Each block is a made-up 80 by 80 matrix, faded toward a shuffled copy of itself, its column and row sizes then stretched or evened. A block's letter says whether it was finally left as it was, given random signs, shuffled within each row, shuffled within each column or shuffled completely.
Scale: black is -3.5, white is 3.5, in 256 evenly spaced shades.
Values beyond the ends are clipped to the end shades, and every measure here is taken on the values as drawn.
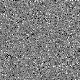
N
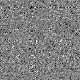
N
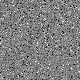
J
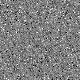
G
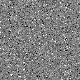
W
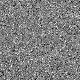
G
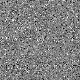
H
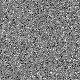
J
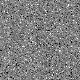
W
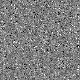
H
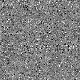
N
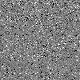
G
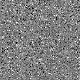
N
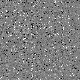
N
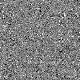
N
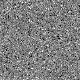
W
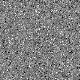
H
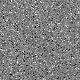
W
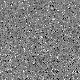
H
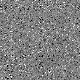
N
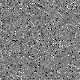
H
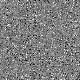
H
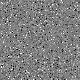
G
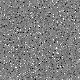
W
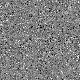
W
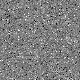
W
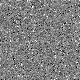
J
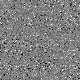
G
